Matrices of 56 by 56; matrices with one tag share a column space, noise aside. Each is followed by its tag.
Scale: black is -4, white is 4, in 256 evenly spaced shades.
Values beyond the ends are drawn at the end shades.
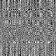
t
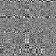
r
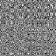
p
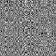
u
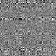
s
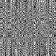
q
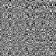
p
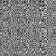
u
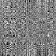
q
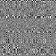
r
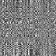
q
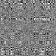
s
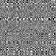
s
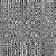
q
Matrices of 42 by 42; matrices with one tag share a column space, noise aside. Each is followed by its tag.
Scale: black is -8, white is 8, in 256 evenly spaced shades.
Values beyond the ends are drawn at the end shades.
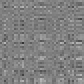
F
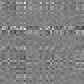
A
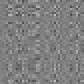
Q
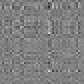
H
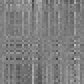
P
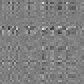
A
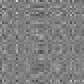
Q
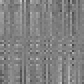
P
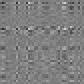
A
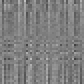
P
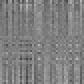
P
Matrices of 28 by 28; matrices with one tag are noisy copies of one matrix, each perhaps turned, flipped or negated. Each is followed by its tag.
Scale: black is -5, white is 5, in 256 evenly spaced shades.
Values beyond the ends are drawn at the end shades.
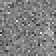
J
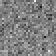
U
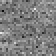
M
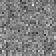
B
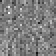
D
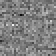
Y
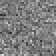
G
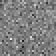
J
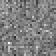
D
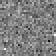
U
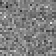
B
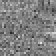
M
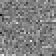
G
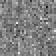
D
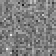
B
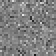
J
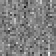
Y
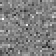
D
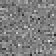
U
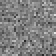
G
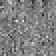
M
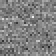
D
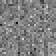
D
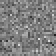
U
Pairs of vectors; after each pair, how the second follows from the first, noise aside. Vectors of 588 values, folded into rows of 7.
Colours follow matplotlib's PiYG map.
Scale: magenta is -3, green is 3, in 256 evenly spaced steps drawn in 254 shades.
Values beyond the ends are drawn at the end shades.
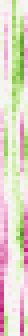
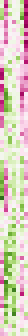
reversed.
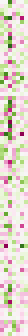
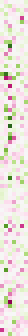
partly zeroed.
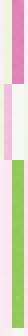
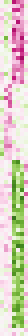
copied.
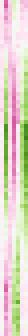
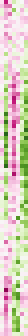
copied.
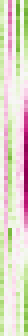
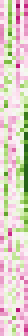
negated.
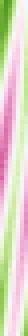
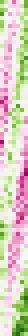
reversed.
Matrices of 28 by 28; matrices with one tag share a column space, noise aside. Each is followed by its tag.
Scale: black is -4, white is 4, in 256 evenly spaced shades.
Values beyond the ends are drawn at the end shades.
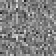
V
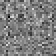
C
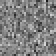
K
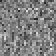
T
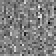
C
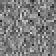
K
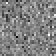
C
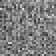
C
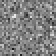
C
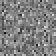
K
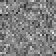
V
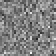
V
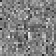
T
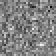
K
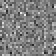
V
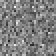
K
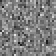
K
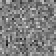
T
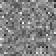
V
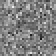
V
